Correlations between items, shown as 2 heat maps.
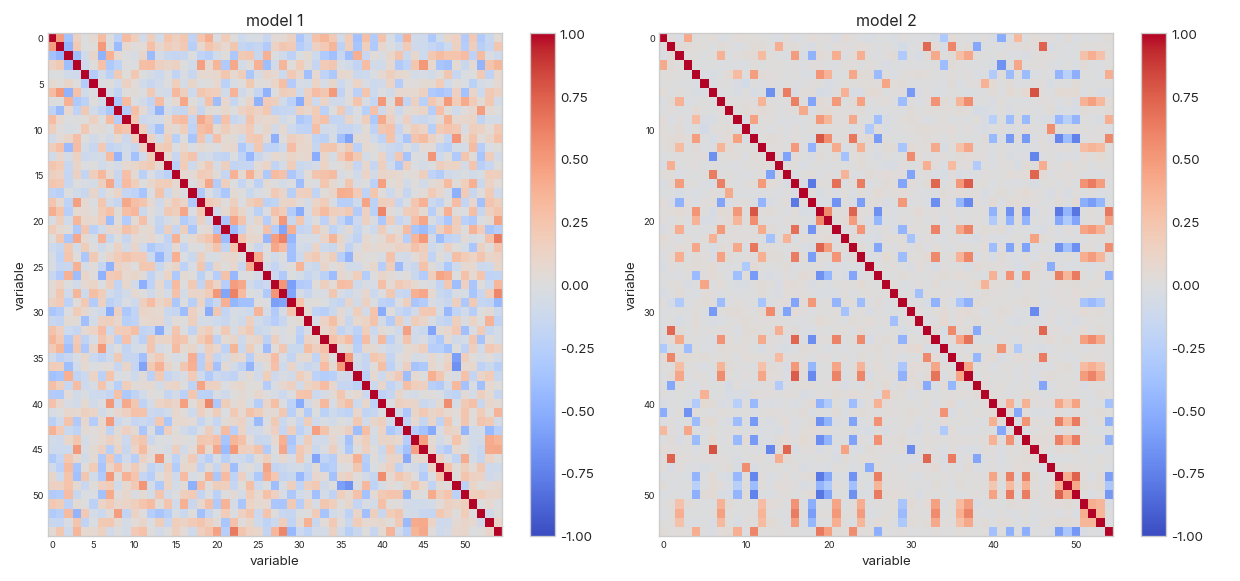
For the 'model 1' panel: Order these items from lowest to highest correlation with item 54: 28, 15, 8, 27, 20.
8, 15, 27, 20, 28
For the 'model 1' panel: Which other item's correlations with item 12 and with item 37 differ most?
2
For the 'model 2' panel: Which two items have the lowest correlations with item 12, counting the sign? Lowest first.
18, 29
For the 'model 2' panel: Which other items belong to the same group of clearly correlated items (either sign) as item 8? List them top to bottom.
17
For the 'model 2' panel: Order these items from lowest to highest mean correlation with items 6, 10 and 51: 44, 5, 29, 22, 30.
30, 29, 5, 44, 22
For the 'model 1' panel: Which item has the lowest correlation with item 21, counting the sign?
28
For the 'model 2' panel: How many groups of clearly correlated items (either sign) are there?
9
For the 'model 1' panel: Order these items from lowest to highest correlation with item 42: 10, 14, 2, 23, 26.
14, 10, 26, 23, 2
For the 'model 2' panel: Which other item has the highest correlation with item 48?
50
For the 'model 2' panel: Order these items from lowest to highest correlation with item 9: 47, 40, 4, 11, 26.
26, 40, 47, 4, 11
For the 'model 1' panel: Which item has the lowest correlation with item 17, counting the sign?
49
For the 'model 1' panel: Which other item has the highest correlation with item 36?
35
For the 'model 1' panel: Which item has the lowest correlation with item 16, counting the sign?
30
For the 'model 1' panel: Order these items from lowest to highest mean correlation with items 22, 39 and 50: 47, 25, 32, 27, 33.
32, 47, 33, 25, 27
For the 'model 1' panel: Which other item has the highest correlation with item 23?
27
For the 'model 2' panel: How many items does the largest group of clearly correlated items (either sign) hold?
14
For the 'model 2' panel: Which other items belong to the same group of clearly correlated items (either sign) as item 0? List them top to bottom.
3, 34, 41, 43
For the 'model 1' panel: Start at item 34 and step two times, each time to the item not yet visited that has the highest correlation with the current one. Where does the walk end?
1
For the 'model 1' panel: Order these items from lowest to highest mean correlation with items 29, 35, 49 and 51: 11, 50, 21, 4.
50, 4, 11, 21
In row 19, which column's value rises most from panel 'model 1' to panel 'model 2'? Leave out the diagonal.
11
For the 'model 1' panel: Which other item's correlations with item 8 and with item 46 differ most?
13
